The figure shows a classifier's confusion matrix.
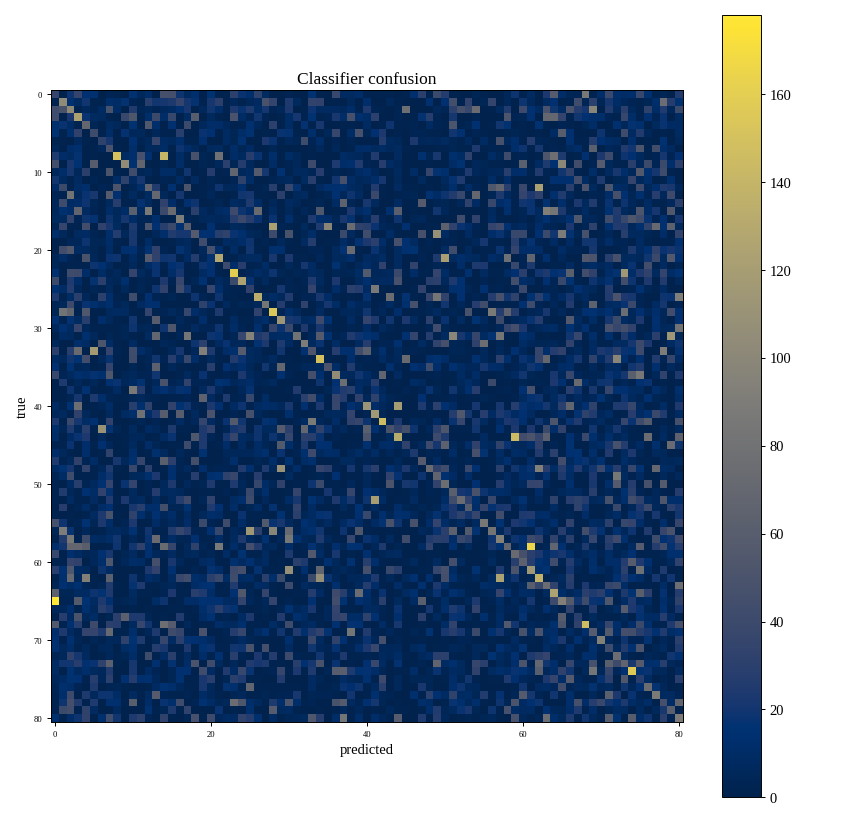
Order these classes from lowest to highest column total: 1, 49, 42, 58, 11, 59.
11, 42, 58, 1, 59, 49
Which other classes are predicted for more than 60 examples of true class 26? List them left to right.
43, 49, 80
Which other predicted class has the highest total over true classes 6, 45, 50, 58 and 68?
61
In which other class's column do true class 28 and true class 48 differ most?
29
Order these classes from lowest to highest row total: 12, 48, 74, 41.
41, 12, 74, 48
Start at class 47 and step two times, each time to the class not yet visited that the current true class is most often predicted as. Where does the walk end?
37
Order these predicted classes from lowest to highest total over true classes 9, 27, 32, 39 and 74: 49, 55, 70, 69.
49, 70, 55, 69
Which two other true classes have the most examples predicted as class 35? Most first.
17, 48
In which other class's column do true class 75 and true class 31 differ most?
79
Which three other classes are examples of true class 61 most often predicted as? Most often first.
30, 75, 34
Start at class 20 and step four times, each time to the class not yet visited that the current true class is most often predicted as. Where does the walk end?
73
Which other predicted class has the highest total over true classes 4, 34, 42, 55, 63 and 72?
80
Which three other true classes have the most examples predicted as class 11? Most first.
41, 9, 8
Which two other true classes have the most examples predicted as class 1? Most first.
56, 28
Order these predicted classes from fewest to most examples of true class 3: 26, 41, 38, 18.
26, 41, 38, 18
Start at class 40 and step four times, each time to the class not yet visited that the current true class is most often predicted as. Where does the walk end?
5
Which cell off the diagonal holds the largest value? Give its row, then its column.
65, 0
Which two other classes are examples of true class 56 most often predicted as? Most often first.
25, 28
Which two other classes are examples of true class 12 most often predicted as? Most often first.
62, 57
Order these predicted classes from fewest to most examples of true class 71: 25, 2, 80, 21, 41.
21, 2, 80, 41, 25
